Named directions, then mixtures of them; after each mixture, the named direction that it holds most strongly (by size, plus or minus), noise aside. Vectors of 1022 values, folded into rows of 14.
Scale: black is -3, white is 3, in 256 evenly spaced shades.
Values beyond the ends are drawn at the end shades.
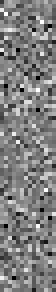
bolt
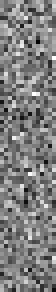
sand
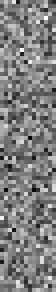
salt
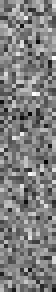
sand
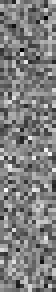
salt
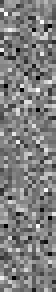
bolt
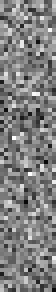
sand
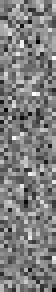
sand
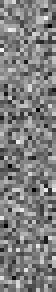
salt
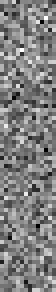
salt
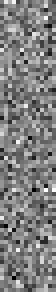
salt
